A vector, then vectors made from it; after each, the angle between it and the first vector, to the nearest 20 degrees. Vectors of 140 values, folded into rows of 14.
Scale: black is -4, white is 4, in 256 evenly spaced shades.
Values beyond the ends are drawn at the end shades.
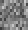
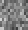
140 degrees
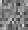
100 degrees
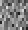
120 degrees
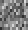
20 degrees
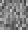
140 degrees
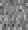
120 degrees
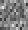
20 degrees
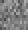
40 degrees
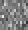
60 degrees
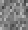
160 degrees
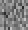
80 degrees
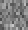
40 degrees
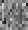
60 degrees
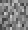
80 degrees
